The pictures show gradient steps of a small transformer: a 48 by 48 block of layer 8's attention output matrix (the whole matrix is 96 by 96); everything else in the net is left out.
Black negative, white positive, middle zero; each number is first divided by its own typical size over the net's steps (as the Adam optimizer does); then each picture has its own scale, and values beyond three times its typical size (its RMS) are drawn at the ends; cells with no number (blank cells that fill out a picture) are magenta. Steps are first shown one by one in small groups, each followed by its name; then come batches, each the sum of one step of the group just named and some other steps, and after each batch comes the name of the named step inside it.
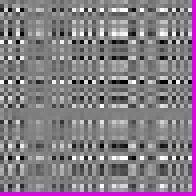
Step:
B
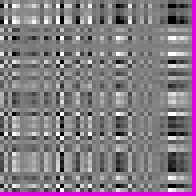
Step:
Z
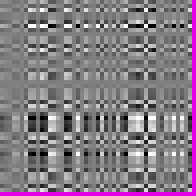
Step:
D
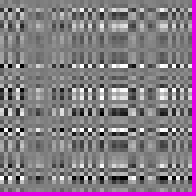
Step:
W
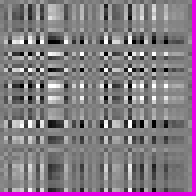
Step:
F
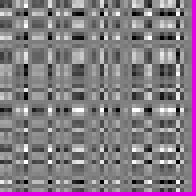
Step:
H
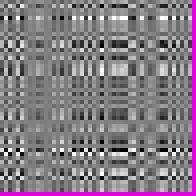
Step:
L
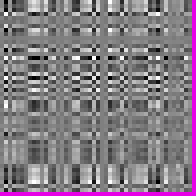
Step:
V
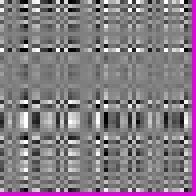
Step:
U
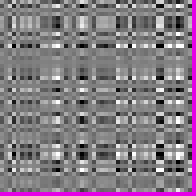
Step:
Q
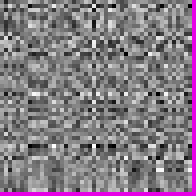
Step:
Q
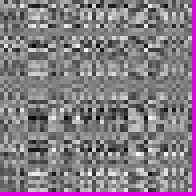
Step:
D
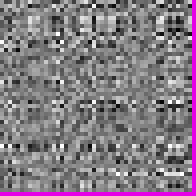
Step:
Q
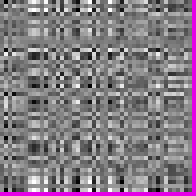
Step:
V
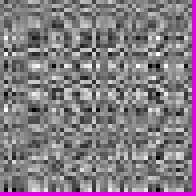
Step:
Q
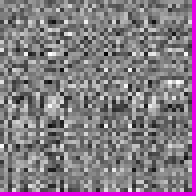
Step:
F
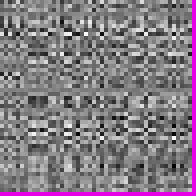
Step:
Z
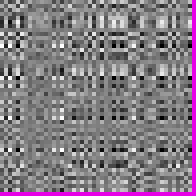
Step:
L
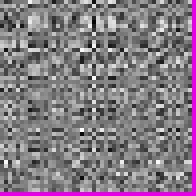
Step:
W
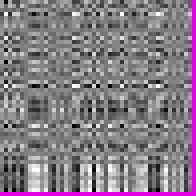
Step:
V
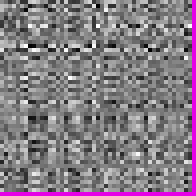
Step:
D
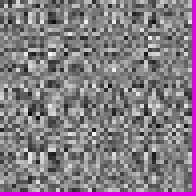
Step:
H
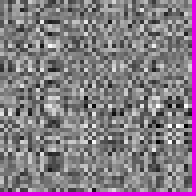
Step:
W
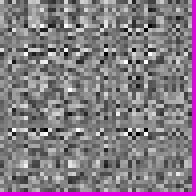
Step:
D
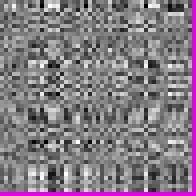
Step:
D
